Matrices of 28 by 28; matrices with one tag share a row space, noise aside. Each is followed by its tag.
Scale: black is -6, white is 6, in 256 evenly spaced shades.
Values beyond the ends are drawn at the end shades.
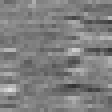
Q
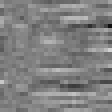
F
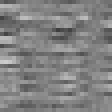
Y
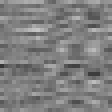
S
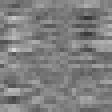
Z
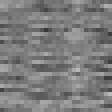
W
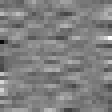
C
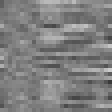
F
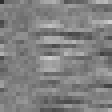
F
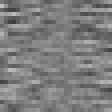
Z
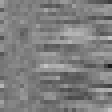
F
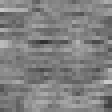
W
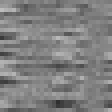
Y
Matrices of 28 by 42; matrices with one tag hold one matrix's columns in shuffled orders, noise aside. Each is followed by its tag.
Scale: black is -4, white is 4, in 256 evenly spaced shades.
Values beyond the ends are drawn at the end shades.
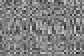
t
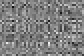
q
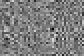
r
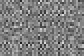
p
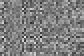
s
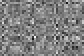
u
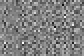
p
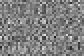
u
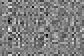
r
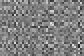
p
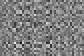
p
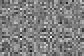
s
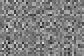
p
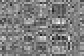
u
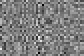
u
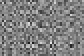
p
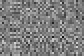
s
